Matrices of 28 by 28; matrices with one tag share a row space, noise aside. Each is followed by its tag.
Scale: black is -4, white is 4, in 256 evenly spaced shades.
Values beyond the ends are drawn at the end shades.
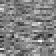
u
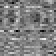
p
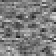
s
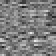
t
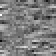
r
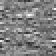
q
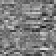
p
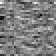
u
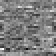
q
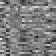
t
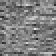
q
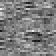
u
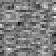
s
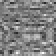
p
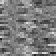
r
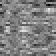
t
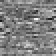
q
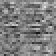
p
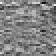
s
